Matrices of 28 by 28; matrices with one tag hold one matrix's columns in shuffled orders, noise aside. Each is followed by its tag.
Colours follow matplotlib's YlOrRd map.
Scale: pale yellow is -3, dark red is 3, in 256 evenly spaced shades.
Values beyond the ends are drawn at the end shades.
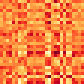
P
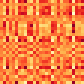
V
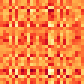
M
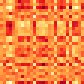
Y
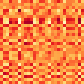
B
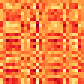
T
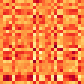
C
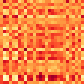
C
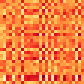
C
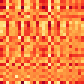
Y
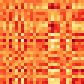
T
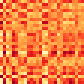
P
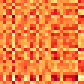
C
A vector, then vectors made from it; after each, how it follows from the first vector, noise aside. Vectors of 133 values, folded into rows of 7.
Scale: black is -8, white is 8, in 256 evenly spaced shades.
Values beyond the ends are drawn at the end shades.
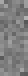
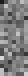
reversed, scaled up.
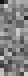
reversed, scaled up.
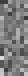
reversed, scaled up.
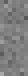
reversed, partly zeroed.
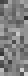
reversed, scaled up.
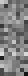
reversed, negated, scaled up.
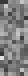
reversed, scaled up.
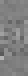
reversed, partly zeroed.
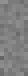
reversed, negated, shrunk.
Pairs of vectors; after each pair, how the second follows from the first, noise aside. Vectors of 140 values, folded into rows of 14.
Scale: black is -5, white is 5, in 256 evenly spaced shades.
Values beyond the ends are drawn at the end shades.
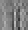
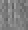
reversed, negated, shrunk.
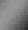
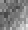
negated.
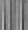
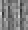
wrapped around.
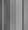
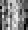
wrapped around, negated, scaled up.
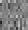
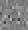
wrapped around, negated, partly zeroed.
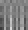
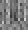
wrapped around.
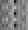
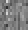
wrapped around, negated, partly zeroed.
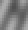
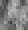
negated.
